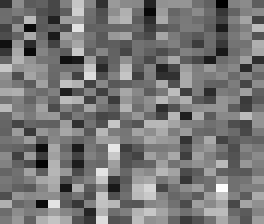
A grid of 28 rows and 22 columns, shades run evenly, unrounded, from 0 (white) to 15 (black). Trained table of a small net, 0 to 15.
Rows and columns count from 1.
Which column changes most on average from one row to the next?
7
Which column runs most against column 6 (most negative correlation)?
21
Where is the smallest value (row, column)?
24, 19
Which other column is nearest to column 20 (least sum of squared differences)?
2
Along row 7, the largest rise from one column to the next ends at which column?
3
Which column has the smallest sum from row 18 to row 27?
5
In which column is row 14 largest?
14
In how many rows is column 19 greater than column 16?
13
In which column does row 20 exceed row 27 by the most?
12
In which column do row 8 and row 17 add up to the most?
18
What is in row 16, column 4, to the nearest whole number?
9
